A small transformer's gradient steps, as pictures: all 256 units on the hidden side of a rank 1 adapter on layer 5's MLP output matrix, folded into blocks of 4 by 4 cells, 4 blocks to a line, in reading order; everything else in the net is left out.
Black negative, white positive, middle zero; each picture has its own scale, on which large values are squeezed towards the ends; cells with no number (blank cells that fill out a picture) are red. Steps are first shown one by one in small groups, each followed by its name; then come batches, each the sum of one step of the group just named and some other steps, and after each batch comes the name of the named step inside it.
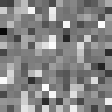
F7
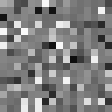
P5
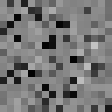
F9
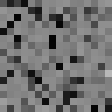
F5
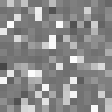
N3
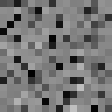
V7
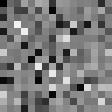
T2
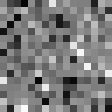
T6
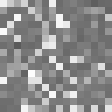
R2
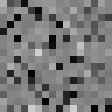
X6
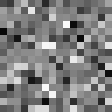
F7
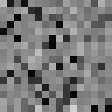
X6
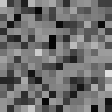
X6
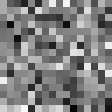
T6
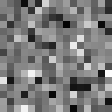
T6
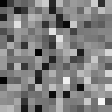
T2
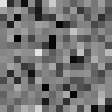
X6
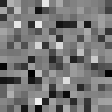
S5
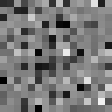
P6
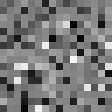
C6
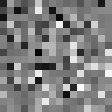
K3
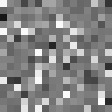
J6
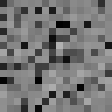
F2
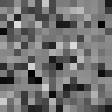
S5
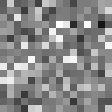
C6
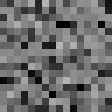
S5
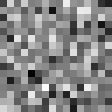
S5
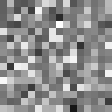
K3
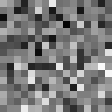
K3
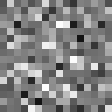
C6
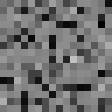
C6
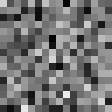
J6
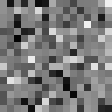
C6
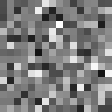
K3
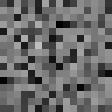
S5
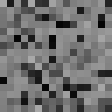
C6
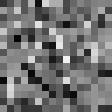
S5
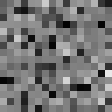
P6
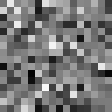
S5
